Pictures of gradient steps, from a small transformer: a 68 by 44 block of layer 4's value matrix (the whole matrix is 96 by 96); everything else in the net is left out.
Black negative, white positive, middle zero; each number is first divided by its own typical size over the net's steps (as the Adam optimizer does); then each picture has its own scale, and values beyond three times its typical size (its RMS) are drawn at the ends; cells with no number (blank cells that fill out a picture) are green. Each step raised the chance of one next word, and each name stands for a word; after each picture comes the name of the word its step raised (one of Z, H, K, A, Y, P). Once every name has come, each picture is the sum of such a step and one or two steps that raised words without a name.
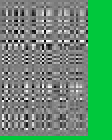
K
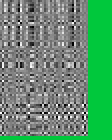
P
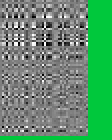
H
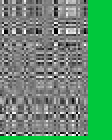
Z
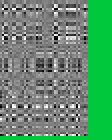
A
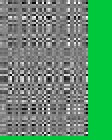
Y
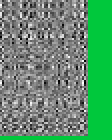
H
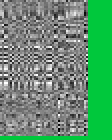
K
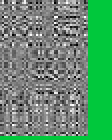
Y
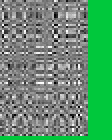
A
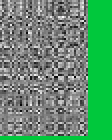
Y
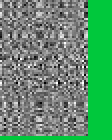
H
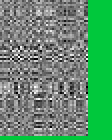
K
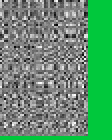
K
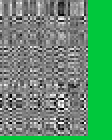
K
